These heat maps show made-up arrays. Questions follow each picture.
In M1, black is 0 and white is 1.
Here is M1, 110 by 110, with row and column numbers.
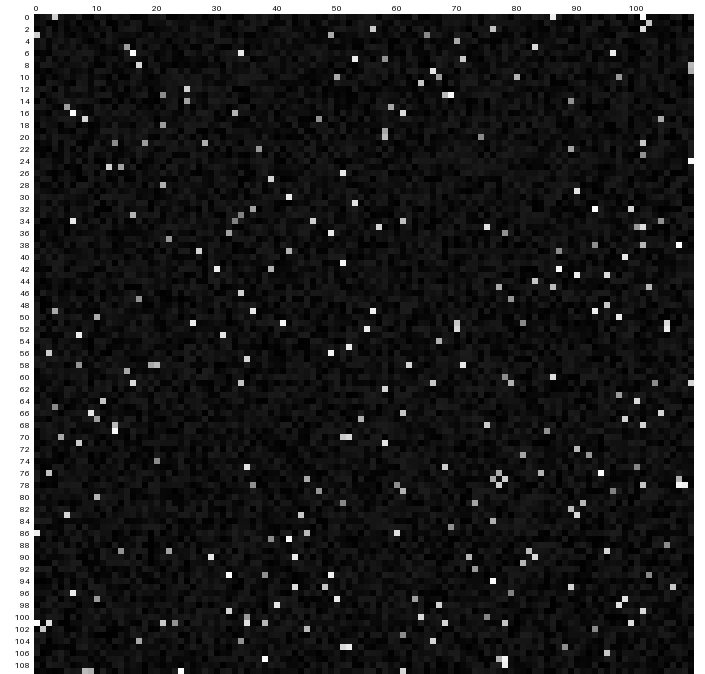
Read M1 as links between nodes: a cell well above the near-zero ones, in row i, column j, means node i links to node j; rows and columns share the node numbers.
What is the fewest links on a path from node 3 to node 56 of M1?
2
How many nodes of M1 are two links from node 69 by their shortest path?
2
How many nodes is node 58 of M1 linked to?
5
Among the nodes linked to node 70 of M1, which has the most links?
node 51
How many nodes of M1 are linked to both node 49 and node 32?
2
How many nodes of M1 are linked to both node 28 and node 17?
0
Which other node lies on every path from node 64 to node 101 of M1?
node 100
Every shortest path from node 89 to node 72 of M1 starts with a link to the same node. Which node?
node 95
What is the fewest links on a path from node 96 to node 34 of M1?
2
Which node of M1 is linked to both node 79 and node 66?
node 61
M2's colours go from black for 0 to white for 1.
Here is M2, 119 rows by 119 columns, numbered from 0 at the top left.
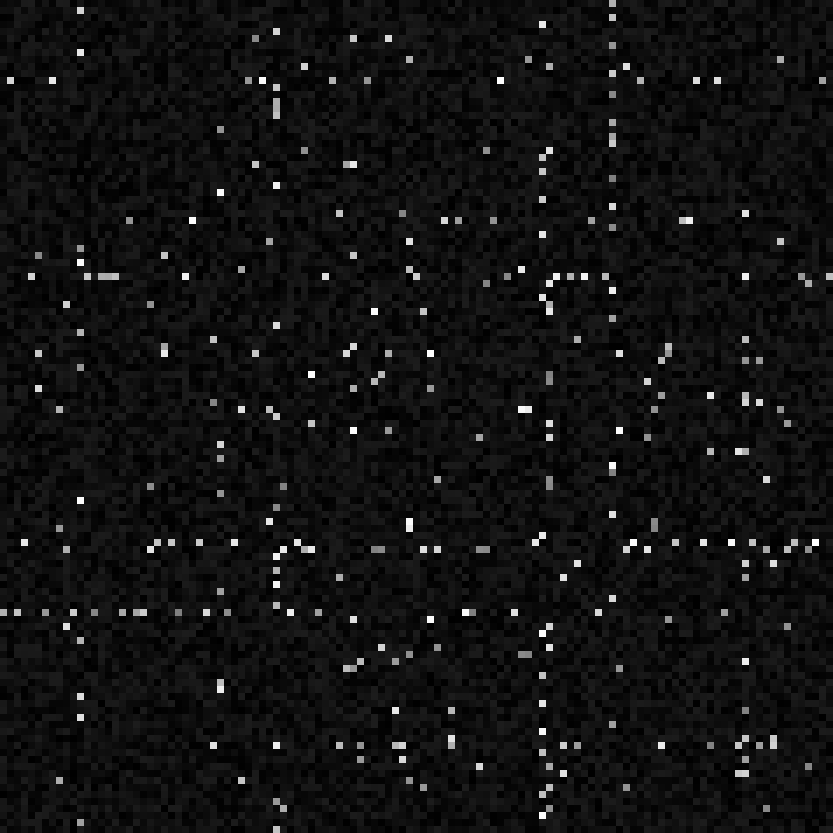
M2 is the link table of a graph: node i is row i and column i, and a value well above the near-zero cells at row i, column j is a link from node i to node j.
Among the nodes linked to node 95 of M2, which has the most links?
node 50
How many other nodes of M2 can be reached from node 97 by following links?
8
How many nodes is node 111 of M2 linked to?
3
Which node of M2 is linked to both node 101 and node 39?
node 106
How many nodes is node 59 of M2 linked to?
1
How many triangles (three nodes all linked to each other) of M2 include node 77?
0
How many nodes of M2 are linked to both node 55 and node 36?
2
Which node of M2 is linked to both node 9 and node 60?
node 78
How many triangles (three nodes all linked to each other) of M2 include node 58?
7
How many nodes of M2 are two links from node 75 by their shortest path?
4
